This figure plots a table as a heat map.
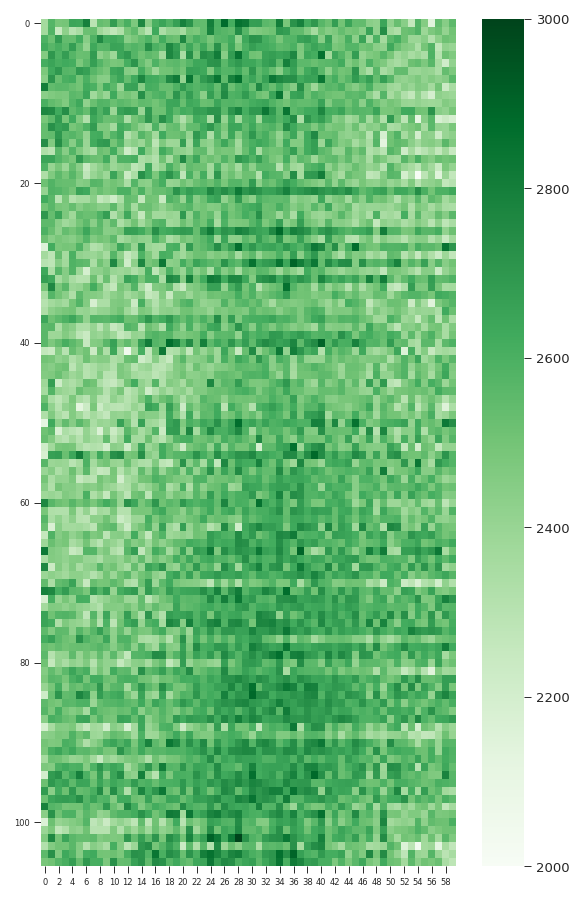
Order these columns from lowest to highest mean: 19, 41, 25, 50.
50, 19, 41, 25
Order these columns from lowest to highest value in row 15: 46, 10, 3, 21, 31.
21, 46, 10, 3, 31
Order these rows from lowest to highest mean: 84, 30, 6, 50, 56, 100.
100, 56, 6, 50, 30, 84
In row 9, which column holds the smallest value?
56
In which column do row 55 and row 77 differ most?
5
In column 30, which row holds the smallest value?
48
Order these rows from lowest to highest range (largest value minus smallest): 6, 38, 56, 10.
10, 6, 38, 56
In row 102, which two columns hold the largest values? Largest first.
28, 24
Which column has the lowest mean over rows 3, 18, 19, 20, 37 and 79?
54
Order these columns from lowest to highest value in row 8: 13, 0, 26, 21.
21, 13, 26, 0
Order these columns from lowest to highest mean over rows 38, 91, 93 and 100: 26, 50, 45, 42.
50, 26, 42, 45
